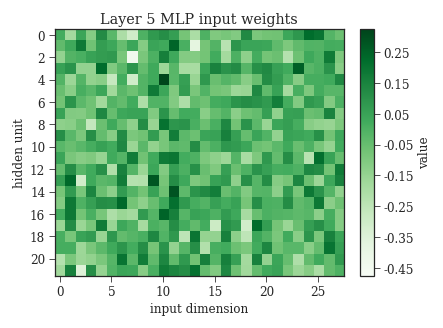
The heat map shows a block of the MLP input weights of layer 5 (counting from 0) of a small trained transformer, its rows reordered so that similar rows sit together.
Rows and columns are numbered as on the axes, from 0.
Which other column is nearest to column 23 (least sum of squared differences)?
0
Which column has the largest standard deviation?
7
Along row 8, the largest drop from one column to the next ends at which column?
9
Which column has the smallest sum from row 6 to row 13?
2
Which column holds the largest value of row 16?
10
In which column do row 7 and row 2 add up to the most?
26
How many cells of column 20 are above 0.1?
4
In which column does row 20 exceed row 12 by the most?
8
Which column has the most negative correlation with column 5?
14
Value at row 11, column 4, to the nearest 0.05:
-0.15
